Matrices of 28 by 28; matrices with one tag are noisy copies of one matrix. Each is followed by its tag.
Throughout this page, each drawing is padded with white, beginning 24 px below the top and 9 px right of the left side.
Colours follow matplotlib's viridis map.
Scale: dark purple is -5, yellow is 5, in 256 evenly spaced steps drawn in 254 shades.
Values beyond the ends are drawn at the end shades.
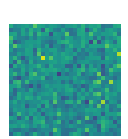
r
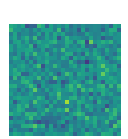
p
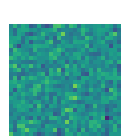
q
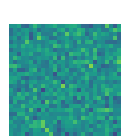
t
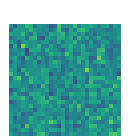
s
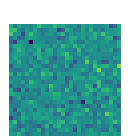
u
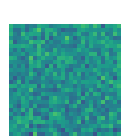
r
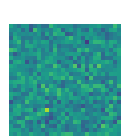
p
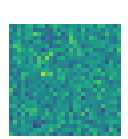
u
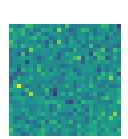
s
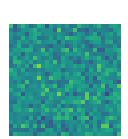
p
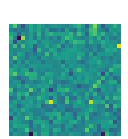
r
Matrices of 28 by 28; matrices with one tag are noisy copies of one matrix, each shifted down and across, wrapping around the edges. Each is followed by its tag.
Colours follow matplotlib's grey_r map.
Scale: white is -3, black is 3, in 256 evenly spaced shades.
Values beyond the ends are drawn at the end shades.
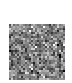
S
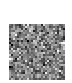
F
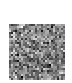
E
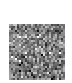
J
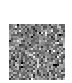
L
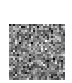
J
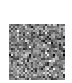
E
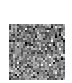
J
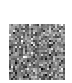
J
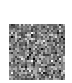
S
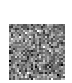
J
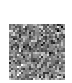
J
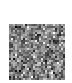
F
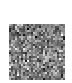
J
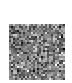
E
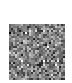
L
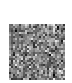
F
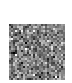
L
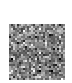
E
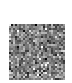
E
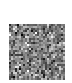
S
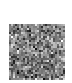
J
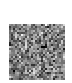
L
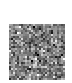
F
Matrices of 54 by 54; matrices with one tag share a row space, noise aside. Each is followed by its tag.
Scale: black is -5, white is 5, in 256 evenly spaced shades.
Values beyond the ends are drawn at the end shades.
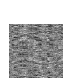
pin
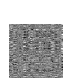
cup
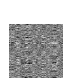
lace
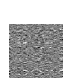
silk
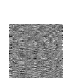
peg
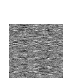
pin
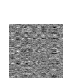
lace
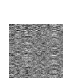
lace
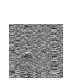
lace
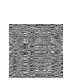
cup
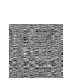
cup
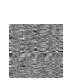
peg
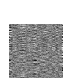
peg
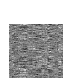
pin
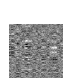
lace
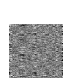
peg
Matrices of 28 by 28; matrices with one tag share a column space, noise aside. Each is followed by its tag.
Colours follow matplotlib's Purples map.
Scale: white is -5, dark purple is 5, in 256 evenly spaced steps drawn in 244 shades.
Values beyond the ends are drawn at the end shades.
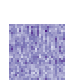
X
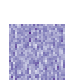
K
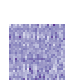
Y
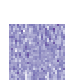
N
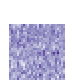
K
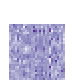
X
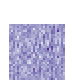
X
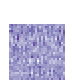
X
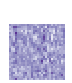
X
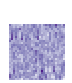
Y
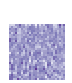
K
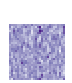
X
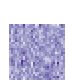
K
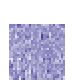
Y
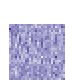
X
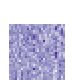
N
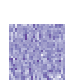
Y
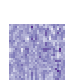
N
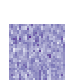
N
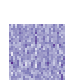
K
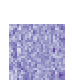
N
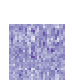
N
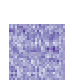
X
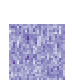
X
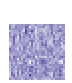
X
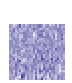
Y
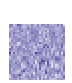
K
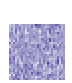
K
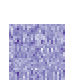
N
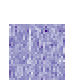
X
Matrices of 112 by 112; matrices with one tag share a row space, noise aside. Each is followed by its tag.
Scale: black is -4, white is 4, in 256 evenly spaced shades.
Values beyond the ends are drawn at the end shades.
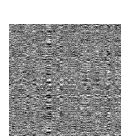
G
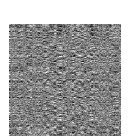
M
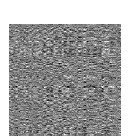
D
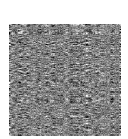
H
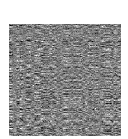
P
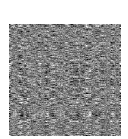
H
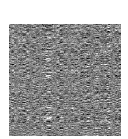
G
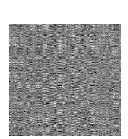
M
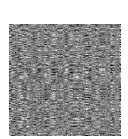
H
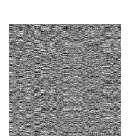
P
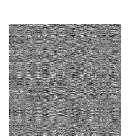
M
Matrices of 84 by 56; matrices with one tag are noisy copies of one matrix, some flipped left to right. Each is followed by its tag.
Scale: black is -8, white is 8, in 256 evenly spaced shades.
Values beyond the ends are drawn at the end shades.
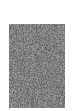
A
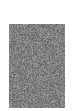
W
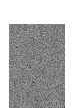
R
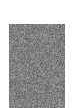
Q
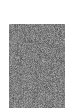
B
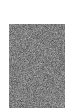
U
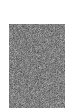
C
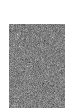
B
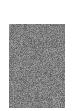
R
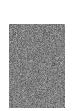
B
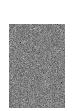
C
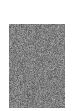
A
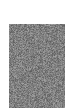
R
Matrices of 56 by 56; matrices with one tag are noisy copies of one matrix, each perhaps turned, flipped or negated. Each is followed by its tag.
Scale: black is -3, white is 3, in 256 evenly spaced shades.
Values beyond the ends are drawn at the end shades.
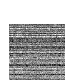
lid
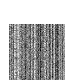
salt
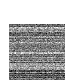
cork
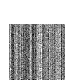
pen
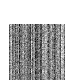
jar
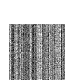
pen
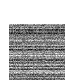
salt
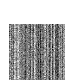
salt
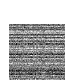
salt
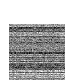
cork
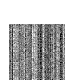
pen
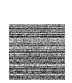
lid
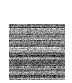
pen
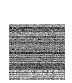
cork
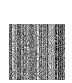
cork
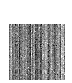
jar
